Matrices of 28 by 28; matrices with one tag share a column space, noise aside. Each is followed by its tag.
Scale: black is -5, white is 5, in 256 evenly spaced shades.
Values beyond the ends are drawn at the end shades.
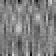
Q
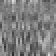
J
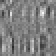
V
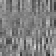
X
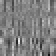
X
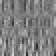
X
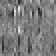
V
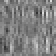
V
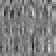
V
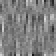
Q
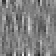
Q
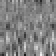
J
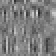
V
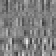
X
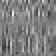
V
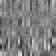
X
